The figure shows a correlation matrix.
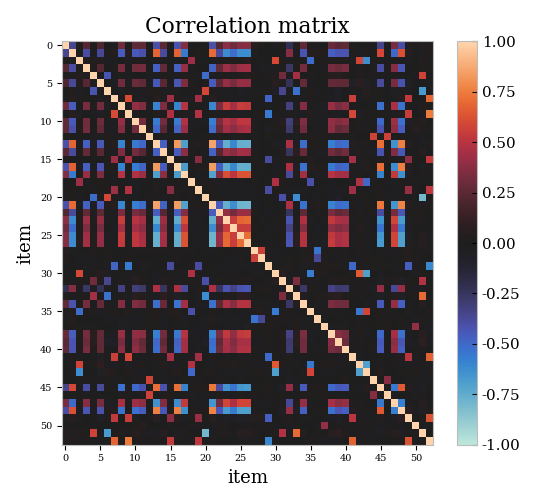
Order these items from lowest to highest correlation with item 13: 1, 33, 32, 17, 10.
17, 10, 33, 32, 1
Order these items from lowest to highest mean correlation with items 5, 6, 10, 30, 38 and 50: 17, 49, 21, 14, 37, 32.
21, 32, 49, 37, 14, 17
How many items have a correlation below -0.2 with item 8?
7
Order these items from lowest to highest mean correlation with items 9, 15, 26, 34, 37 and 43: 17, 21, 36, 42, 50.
21, 42, 36, 50, 17
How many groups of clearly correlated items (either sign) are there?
7
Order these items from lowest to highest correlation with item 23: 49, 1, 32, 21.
21, 1, 32, 49
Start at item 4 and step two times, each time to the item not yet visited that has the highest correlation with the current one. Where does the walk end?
33
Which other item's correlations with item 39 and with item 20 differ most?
51
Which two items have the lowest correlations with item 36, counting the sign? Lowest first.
27, 28
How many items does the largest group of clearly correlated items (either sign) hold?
25
